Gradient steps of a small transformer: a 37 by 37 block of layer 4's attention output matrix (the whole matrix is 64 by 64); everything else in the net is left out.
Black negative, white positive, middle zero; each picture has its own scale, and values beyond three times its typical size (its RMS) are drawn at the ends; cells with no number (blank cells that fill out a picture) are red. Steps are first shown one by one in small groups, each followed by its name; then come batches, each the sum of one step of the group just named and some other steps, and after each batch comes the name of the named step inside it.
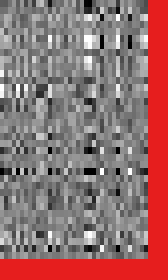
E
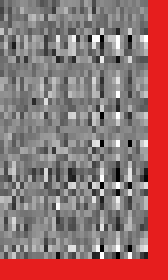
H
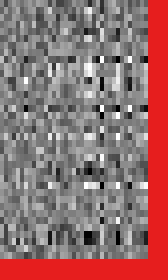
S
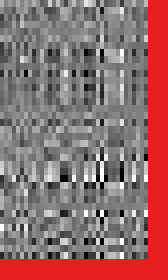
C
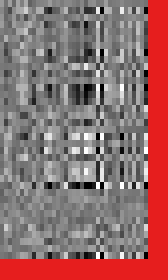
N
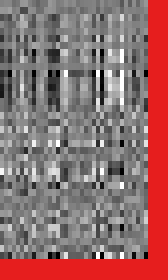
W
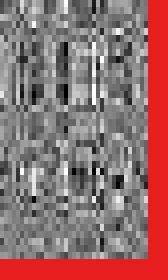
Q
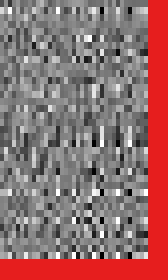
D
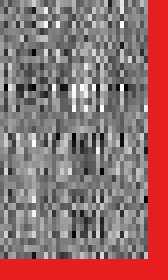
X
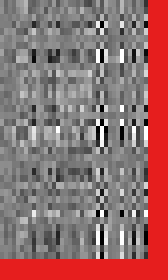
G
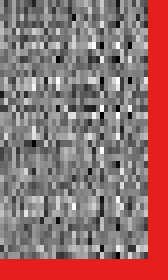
H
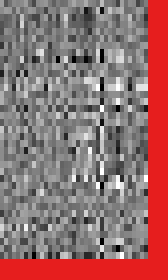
C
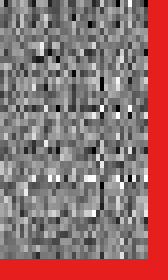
C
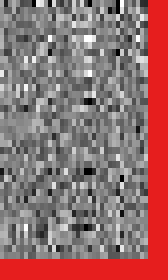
E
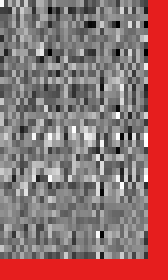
N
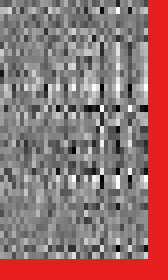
D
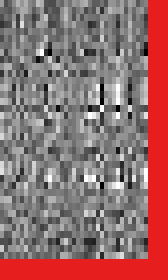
C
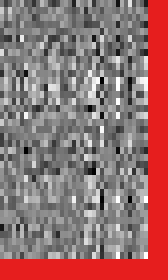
D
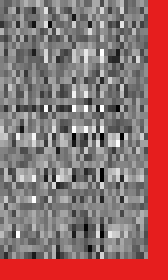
X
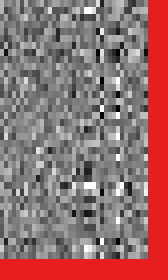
S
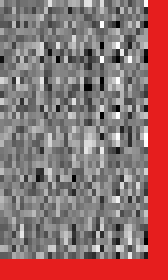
H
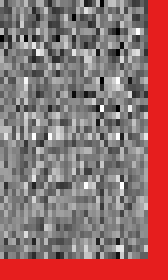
S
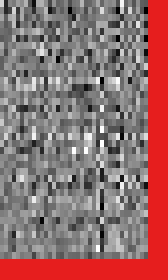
N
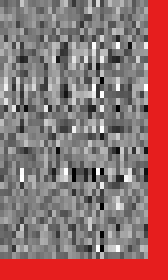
Q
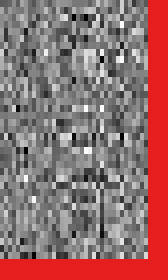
X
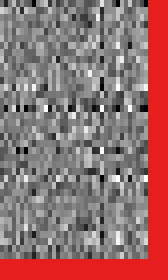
E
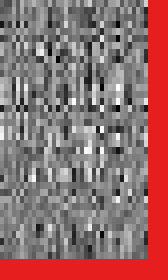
Q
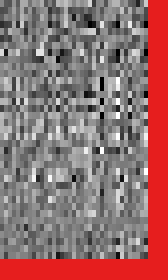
Q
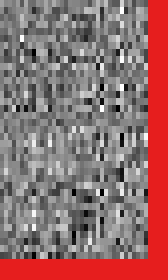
X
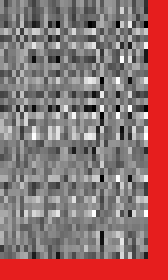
G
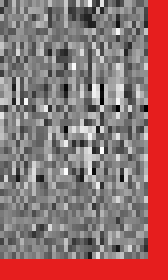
Q
